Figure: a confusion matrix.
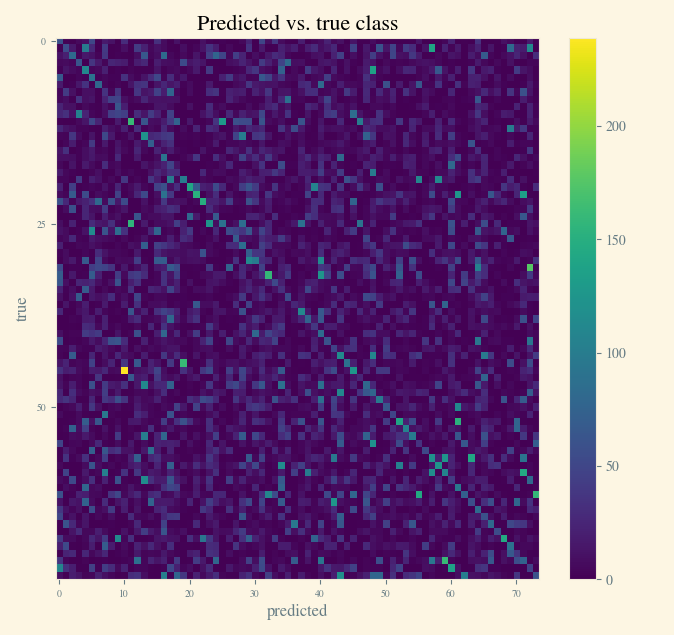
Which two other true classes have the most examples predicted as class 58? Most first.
19, 4
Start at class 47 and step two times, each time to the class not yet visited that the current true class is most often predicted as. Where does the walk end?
28
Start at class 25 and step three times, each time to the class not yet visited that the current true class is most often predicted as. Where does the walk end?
65
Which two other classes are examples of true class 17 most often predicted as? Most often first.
60, 34
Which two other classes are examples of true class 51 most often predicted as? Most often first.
7, 17
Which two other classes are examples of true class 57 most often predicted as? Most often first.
63, 59
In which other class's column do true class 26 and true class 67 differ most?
5
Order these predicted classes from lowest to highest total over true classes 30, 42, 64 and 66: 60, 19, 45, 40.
19, 60, 45, 40
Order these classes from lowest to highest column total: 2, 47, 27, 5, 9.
27, 2, 9, 47, 5
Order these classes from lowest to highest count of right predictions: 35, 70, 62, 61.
70, 35, 62, 61
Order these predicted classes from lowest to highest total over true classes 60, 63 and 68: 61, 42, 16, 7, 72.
61, 16, 7, 72, 42
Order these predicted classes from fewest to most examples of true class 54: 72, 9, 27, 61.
72, 27, 9, 61
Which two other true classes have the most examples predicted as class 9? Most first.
68, 26
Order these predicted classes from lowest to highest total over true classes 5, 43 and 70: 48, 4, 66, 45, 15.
45, 4, 15, 66, 48
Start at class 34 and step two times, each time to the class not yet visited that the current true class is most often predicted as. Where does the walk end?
48
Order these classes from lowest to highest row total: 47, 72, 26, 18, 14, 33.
14, 18, 33, 72, 26, 47
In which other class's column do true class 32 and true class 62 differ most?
73
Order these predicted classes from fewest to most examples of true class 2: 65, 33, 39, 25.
39, 33, 25, 65
